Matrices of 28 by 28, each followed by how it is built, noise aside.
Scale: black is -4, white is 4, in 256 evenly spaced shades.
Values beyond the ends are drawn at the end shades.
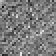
Hankel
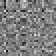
low rank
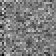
low rank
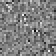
block diagonal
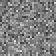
noise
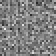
repeating rows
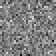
noise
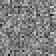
low rank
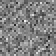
Hankel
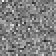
noise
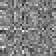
low rank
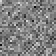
Hankel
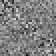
block diagonal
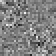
block diagonal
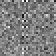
low rank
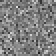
noise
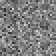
repeating rows
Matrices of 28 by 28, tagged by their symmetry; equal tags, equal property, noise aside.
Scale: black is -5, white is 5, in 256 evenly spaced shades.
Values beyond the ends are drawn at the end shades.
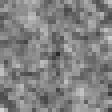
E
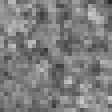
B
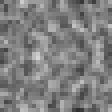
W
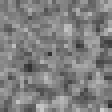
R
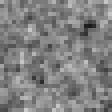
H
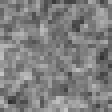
R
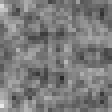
W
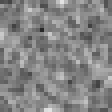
E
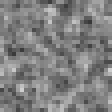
R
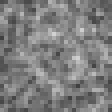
B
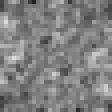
E
